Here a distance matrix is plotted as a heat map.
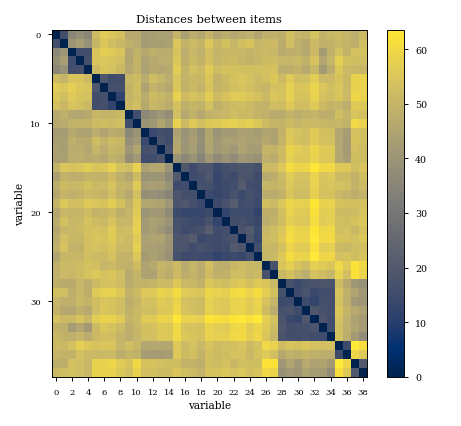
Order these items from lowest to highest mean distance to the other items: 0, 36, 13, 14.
14, 13, 0, 36
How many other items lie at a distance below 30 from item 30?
6
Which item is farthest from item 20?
32
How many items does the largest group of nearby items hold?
11
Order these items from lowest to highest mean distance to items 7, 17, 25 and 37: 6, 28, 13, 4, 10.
6, 13, 28, 4, 10
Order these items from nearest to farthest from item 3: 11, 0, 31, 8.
0, 11, 31, 8
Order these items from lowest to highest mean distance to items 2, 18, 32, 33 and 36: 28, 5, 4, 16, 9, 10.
28, 4, 16, 9, 10, 5
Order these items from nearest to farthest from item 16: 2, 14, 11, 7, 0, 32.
14, 11, 0, 2, 7, 32
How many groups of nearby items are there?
10
